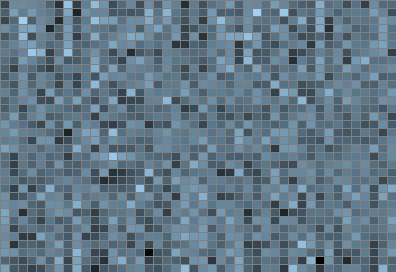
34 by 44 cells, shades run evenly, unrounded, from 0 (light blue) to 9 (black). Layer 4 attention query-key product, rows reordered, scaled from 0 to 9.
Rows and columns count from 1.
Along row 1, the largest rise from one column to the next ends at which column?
9
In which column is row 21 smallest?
22
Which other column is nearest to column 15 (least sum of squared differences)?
25
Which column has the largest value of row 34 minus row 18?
11
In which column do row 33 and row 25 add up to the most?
36
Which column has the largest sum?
2
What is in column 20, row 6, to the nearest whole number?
7
